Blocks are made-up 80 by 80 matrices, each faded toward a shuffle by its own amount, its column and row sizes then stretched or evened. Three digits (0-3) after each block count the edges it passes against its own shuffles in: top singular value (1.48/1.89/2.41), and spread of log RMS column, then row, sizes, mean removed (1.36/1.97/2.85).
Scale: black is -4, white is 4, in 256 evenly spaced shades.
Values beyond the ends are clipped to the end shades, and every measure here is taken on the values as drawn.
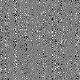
1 3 1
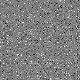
1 1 1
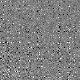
1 2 2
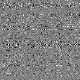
0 2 3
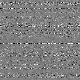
2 0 3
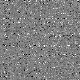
0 1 2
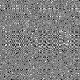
3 0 2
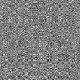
3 1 1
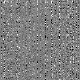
1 3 0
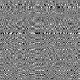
3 0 3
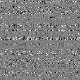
2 0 3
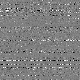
2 0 3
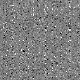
1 2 0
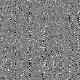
2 2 0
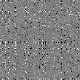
2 2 1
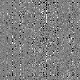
2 3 1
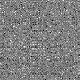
2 0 0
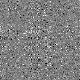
2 1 2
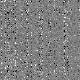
0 3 1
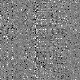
2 2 1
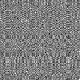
3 1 1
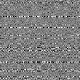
3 0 3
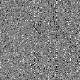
2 2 0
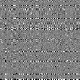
3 1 3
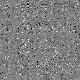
1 1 1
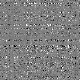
0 2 3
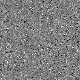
0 1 0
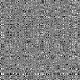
3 2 2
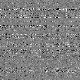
1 1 3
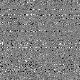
0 1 3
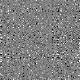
1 2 2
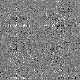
2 2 1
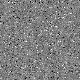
0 0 1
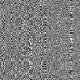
3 3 0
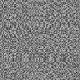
3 2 1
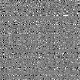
1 2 3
